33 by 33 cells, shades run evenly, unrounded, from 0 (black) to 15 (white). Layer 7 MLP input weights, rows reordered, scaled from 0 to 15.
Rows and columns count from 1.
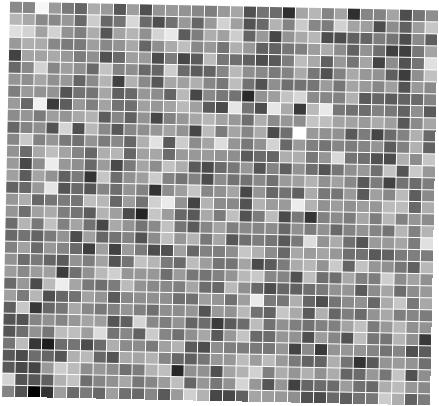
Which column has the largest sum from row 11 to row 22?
23
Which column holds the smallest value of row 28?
33
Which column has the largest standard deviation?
3
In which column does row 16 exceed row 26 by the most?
4
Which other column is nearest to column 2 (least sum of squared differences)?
17
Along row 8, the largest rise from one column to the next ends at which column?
20
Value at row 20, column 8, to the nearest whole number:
6
